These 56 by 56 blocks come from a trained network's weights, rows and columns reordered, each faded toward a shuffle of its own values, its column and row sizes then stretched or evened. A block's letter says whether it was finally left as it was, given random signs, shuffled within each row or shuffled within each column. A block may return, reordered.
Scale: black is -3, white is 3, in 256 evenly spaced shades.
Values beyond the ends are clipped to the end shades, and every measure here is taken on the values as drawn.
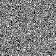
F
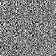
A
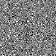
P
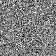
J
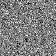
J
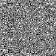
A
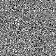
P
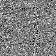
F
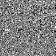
P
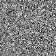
F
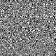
A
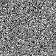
P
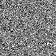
J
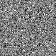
J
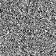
J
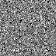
P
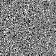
F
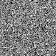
F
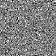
A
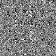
P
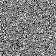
F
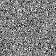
J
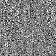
A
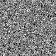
F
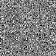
P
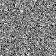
J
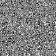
A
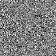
P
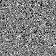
J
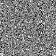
F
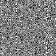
A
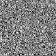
A
